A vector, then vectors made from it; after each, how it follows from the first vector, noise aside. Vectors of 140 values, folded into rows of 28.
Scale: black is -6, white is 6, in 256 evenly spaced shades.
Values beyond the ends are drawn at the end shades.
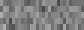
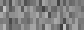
copied.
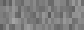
wrapped around, negated, shrunk.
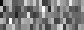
negated, scaled up.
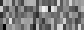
negated, scaled up.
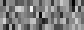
wrapped around, scaled up.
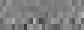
reversed, partly zeroed.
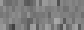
partly zeroed.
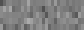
wrapped around, negated, partly zeroed.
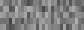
copied.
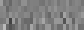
partly zeroed.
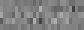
reversed, partly zeroed.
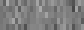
reversed, partly zeroed.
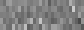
reversed, negated, partly zeroed.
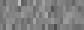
reversed, partly zeroed.
